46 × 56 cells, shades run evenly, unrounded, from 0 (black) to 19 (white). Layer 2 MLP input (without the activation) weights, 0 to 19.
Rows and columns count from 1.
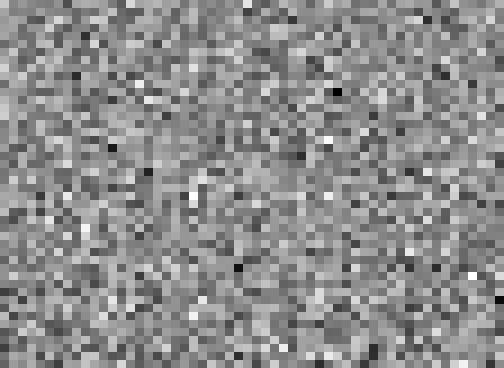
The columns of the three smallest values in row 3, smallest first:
48, 33, 50
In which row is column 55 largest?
3
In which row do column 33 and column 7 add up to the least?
41
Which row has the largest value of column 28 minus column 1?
44
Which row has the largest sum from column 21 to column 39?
23
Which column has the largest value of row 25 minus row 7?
37
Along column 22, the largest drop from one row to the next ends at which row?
27
